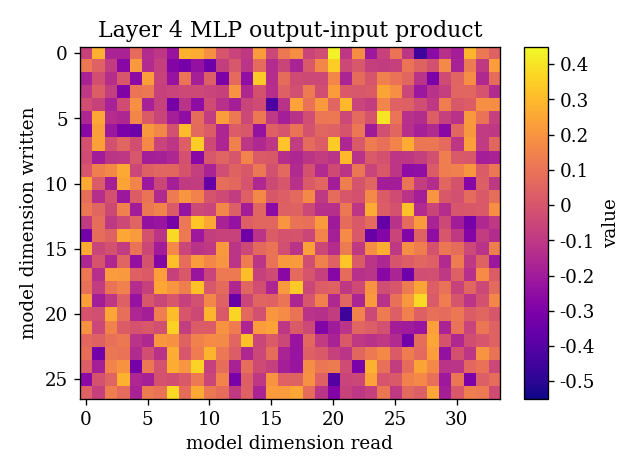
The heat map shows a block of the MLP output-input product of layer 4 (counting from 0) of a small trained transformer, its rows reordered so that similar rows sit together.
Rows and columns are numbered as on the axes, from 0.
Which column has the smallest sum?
4
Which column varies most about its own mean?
7
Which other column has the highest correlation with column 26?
23
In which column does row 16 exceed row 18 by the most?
21
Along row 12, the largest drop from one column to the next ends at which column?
27
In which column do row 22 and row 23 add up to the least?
17
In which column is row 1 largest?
20
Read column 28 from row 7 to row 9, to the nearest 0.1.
0.1 0 0
